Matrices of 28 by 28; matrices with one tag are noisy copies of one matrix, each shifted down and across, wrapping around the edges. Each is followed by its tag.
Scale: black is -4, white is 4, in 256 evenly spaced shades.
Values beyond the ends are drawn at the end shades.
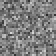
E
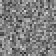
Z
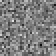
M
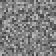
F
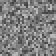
Z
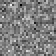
Z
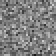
M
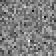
F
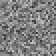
M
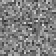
M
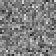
F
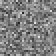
F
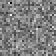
F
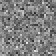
Z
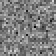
Z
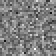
E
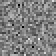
M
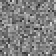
E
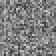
F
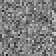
F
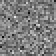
M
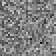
F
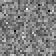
E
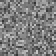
Z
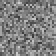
Z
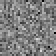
F
